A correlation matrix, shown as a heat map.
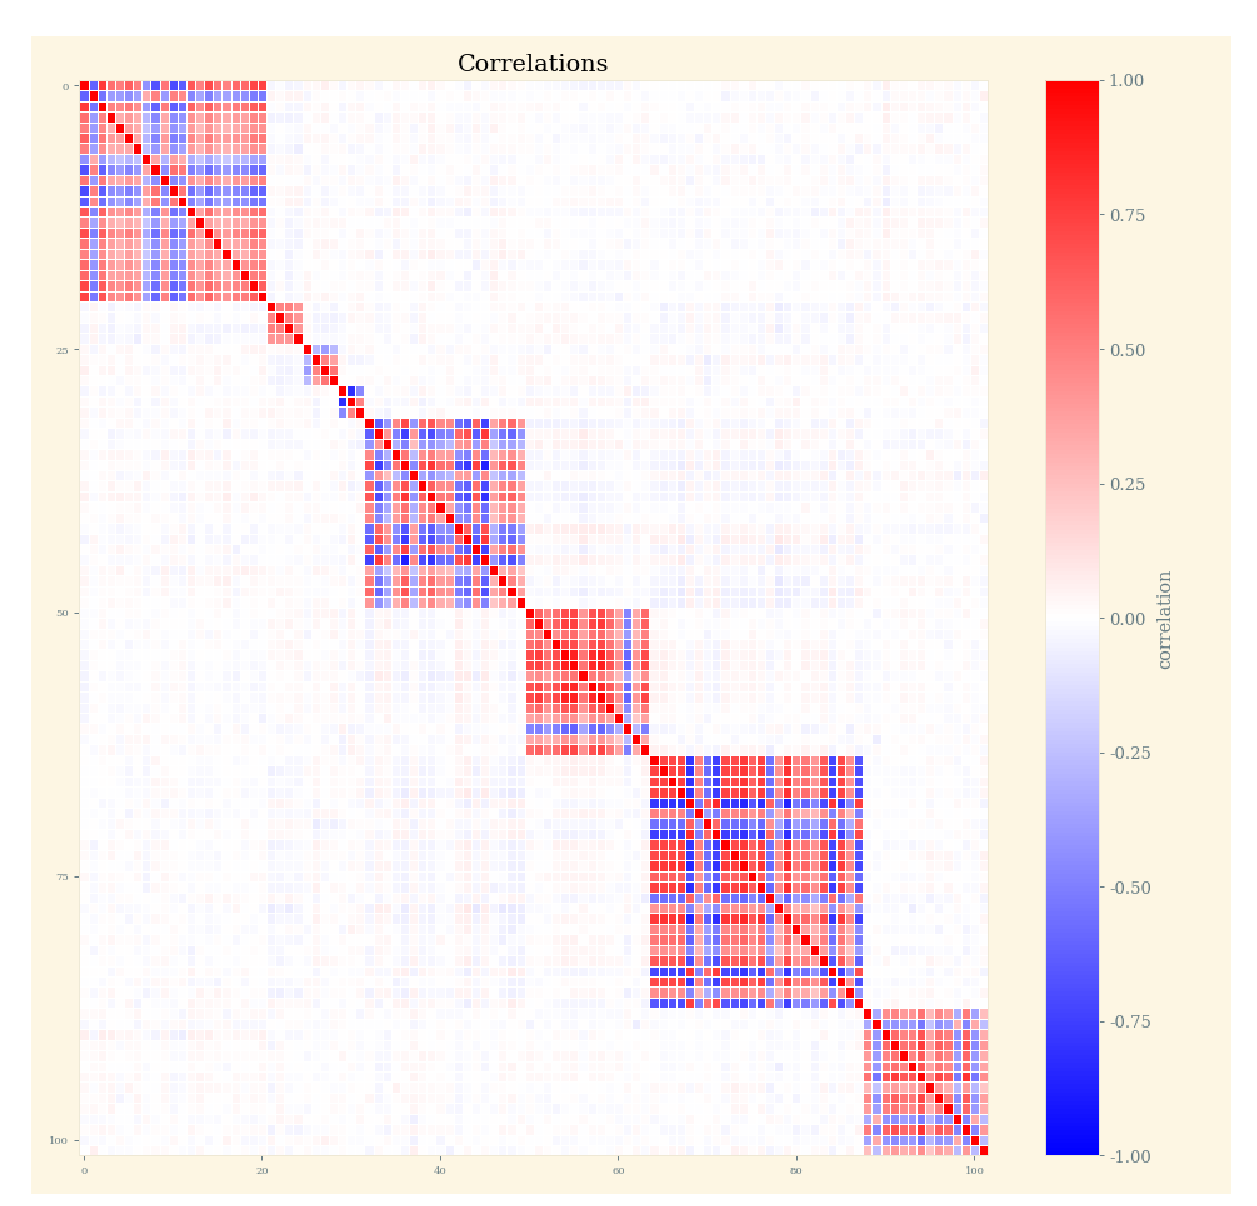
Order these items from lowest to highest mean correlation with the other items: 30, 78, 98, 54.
98, 30, 78, 54
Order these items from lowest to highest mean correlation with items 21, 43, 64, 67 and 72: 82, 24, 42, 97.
97, 24, 42, 82
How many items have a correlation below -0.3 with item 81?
6
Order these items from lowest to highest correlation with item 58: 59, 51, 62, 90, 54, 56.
90, 62, 56, 59, 51, 54
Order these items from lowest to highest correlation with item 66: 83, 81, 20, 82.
20, 82, 81, 83
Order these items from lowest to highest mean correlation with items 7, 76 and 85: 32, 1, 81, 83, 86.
32, 1, 86, 81, 83
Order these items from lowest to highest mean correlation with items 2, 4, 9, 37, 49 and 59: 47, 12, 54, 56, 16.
47, 56, 54, 16, 12
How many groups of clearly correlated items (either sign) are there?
8
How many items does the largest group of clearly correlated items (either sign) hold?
24
